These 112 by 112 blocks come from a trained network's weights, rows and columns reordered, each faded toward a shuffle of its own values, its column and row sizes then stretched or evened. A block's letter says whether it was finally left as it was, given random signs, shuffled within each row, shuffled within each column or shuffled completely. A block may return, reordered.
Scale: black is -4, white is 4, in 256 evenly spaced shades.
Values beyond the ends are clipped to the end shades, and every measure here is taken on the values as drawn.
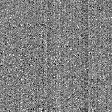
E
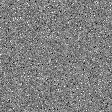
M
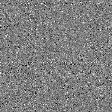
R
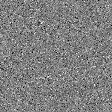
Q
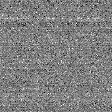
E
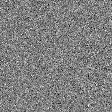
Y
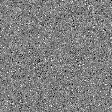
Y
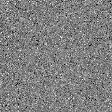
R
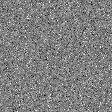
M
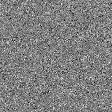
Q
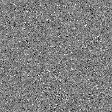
R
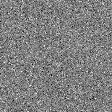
Q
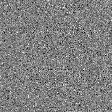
R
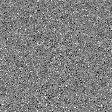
Y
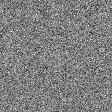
M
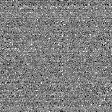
E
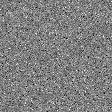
M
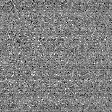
E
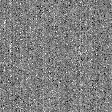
Y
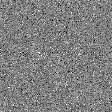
R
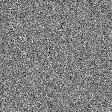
Y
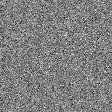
M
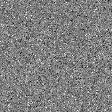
Y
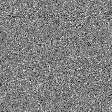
Q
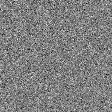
Q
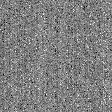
Y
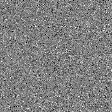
R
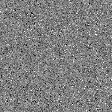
R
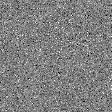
R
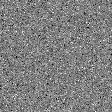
M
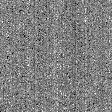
Y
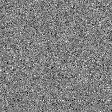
Q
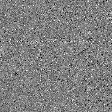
R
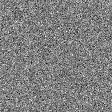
M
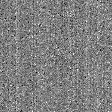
Y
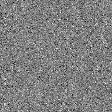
R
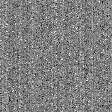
Y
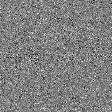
R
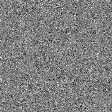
R
